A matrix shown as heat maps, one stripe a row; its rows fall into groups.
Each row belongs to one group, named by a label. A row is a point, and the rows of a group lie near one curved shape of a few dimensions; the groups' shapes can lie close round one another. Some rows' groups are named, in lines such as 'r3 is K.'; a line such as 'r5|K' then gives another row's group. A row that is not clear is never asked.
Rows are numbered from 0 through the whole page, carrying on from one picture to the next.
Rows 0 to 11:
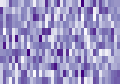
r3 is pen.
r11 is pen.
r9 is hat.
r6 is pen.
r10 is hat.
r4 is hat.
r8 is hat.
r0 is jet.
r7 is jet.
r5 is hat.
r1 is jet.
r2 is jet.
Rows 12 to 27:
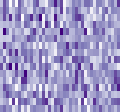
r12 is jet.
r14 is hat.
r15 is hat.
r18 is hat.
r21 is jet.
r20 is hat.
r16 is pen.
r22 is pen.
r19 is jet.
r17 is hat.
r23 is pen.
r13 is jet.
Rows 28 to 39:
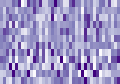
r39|hat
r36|jet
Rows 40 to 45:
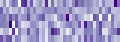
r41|hat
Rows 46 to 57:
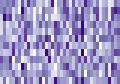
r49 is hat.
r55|hat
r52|jet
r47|hat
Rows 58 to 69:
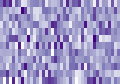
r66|hat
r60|jet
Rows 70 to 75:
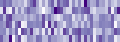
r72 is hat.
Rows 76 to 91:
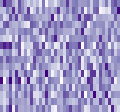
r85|jet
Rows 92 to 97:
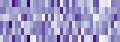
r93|jet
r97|jet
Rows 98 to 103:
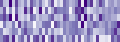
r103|jet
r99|hat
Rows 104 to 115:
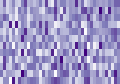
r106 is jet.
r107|jet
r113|hat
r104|pen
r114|hat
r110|pen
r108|pen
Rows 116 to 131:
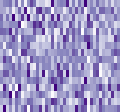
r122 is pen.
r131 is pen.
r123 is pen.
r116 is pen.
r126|jet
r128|jet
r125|jet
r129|hat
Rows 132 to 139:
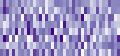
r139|jet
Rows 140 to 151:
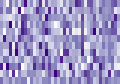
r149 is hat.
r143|hat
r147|jet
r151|jet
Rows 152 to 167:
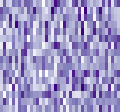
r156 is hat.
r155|jet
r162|hat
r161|hat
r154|pen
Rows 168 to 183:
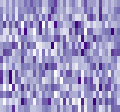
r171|hat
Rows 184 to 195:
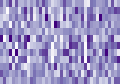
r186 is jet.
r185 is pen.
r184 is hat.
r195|hat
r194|jet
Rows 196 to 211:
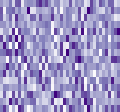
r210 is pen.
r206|hat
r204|pen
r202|jet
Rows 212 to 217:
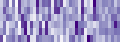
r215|pen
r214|hat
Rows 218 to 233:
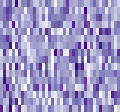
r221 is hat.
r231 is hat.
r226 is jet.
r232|pen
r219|pen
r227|hat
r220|pen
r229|pen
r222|jet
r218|jet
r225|jet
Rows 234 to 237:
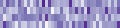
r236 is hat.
